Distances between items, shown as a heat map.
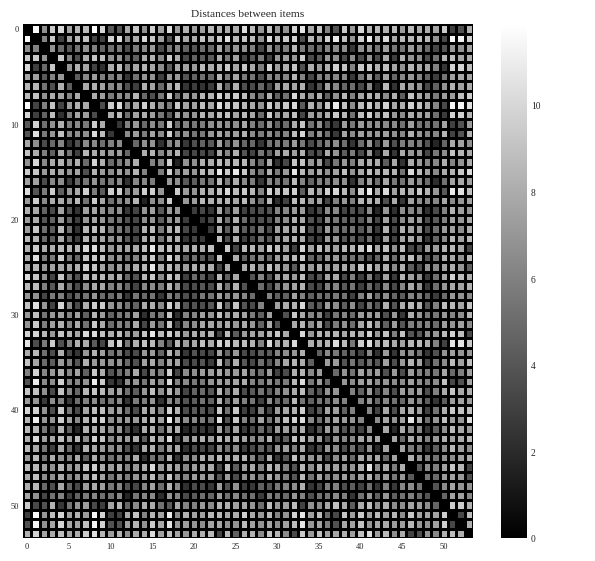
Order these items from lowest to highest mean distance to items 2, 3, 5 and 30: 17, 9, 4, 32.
9, 4, 17, 32
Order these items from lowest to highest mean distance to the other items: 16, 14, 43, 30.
16, 30, 14, 43
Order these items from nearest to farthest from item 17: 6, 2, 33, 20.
33, 2, 20, 6
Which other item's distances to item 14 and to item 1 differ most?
18
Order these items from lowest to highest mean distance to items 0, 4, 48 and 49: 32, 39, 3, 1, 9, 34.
39, 34, 9, 3, 1, 32
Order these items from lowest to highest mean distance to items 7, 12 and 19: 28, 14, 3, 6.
28, 6, 3, 14
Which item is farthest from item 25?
15
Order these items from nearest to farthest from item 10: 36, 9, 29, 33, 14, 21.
36, 14, 21, 29, 9, 33
